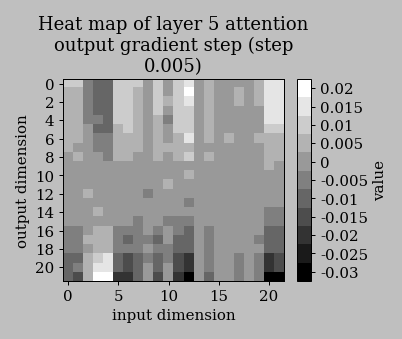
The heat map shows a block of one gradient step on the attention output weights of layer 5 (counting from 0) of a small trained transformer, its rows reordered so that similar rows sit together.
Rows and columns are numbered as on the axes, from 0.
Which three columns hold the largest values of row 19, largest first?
4, 3, 2
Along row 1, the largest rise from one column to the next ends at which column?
5
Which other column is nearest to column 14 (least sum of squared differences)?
1
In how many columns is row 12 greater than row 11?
1
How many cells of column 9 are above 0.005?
4
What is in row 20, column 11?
-0.015
